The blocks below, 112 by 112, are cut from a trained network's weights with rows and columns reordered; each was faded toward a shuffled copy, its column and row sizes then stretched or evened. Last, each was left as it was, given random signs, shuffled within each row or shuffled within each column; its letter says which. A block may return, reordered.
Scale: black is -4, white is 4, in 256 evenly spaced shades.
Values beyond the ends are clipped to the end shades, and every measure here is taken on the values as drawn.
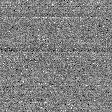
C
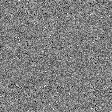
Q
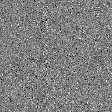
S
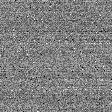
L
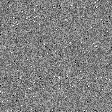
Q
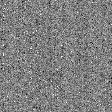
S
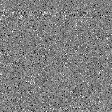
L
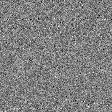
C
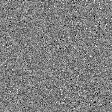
Q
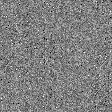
S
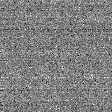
L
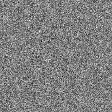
L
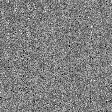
S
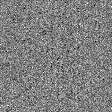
S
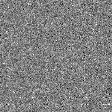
Q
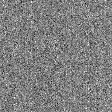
S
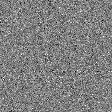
C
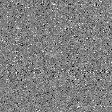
Q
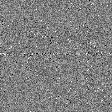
Q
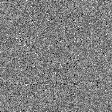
Q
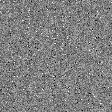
Q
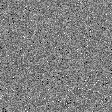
S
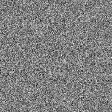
L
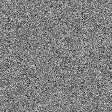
Q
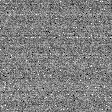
C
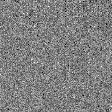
L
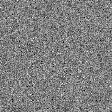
Q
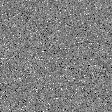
C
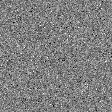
C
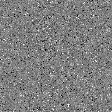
Q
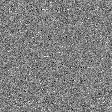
C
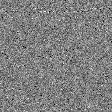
C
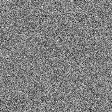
Q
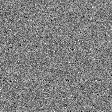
C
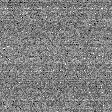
C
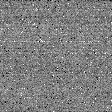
C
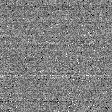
L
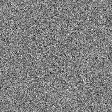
C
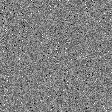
S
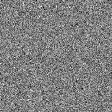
L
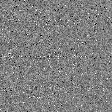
Q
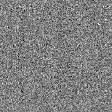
L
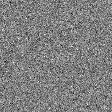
S
